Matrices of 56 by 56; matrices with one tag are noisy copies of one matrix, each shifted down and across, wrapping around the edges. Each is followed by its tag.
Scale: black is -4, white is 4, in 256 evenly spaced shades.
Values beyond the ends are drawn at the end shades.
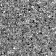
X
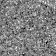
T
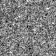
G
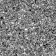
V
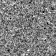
X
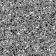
G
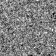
T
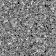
G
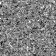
T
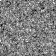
T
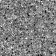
X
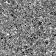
V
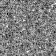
G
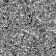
T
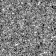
G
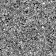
V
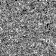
T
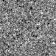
V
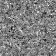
T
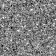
G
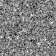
G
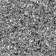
T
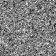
T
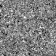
V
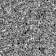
G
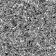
T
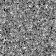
G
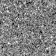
V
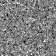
X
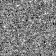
G
